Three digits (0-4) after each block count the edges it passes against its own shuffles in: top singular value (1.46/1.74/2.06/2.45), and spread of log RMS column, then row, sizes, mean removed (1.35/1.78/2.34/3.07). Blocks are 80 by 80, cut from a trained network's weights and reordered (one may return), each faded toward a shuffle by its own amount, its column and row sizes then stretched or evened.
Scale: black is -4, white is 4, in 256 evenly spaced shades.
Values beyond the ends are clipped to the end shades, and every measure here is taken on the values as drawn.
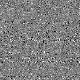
0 1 3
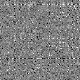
3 2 1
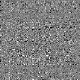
1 2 3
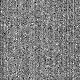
2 0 0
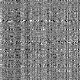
4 1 4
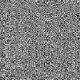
2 3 2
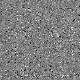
0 2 2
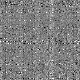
1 1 3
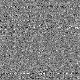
0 0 3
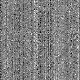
3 3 0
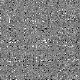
0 3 3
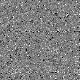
1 1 0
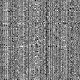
4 2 1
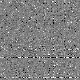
3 1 2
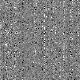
0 3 1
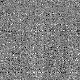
0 0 3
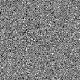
1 1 0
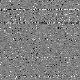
2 2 3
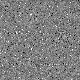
1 0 0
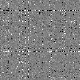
3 3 2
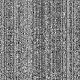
4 0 0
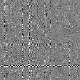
4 3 2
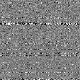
3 1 4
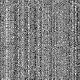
4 3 0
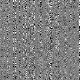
2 4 1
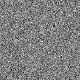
1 1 1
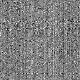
2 0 2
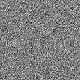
3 0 1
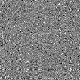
3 1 0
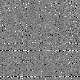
3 2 2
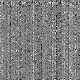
3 3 2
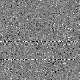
3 0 2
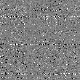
1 2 3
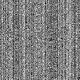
4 2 0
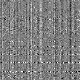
4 2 3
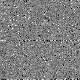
2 0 1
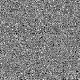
1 0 1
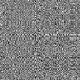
4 2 1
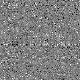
2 2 0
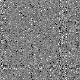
2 3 0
